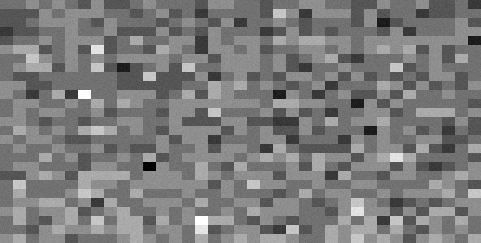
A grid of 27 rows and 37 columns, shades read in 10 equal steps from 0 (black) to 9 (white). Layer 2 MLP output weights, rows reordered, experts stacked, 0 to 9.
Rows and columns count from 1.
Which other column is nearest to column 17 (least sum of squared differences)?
27
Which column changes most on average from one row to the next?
22
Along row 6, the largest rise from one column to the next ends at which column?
8
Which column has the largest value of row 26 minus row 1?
16
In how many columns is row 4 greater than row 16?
10
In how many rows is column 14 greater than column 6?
8
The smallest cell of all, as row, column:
19, 12
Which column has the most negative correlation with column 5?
25
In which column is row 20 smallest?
26
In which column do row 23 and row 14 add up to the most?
28
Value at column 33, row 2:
2
